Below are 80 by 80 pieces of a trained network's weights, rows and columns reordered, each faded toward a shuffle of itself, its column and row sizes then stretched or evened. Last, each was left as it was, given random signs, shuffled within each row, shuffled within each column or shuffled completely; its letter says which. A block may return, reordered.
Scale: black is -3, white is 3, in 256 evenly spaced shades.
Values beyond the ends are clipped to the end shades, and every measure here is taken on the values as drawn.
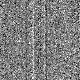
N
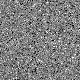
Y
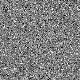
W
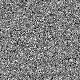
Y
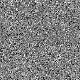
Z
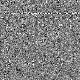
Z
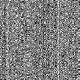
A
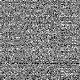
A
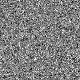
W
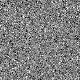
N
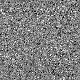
W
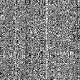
A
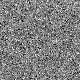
Y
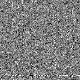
Z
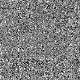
Z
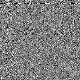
Z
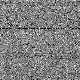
W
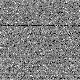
W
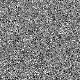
Z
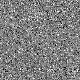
W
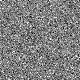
W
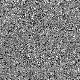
W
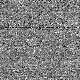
W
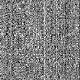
A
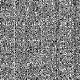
A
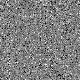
N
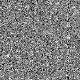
Z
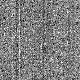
N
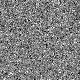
Y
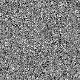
Z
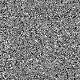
Z
